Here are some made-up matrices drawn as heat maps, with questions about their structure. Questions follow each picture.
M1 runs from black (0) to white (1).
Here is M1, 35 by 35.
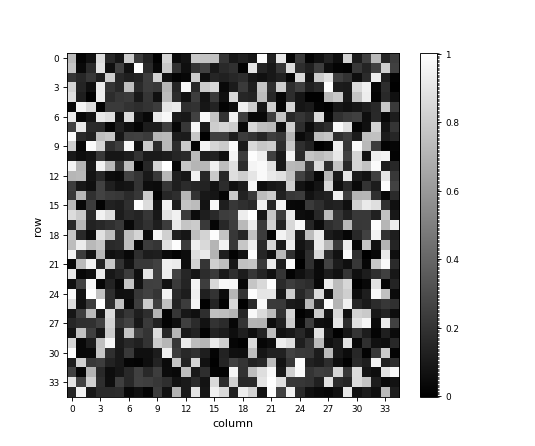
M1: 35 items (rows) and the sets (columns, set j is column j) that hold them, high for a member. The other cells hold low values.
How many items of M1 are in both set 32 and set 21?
7
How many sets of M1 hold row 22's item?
4
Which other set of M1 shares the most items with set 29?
13
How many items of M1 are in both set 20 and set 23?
9
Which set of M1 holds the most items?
19
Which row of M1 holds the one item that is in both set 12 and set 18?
17
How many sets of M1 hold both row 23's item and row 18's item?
6
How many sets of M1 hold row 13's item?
4
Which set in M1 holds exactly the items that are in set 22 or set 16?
15
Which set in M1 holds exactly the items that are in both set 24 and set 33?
34
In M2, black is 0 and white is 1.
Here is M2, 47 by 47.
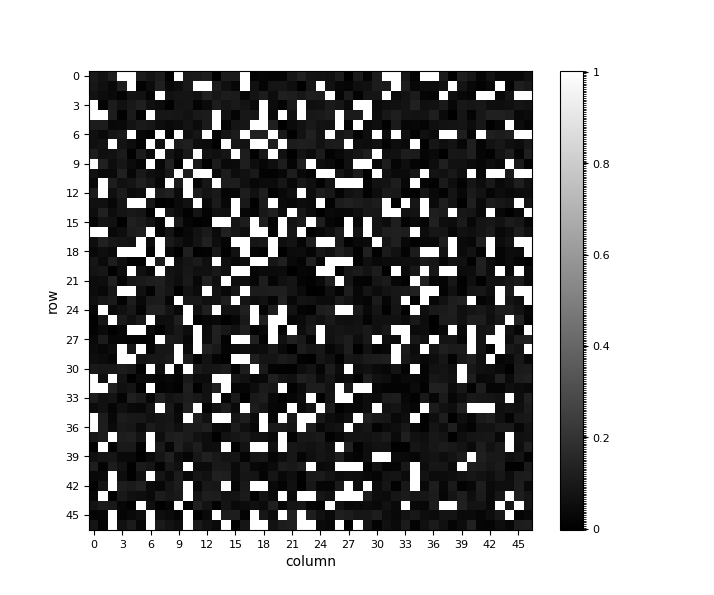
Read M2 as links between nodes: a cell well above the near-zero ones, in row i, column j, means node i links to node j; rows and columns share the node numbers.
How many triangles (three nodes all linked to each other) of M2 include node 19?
2
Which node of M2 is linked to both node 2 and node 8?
node 7
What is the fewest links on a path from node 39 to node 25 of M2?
3
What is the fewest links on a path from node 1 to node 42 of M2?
3
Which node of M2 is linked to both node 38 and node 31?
node 14
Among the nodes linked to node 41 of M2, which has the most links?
node 6
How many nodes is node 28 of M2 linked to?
9
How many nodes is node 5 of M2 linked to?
6
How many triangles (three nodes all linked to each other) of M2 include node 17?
1
